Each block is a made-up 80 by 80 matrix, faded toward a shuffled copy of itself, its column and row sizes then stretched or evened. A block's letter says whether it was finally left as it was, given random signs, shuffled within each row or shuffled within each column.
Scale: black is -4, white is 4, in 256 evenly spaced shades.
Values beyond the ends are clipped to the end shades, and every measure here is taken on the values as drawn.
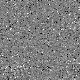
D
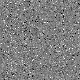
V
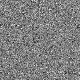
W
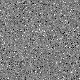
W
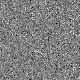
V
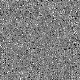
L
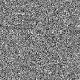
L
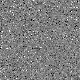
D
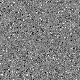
W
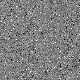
V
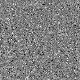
D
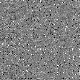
L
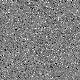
W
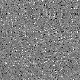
L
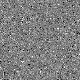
L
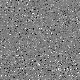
W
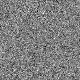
W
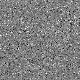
W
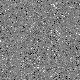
V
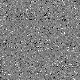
L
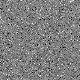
D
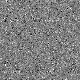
W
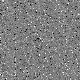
V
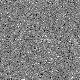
W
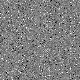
V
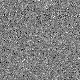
W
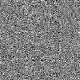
L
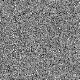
D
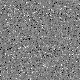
W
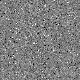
V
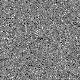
D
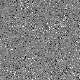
L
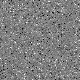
V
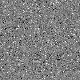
W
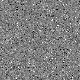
D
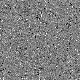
V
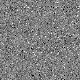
D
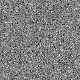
W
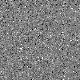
D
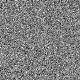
W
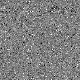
D
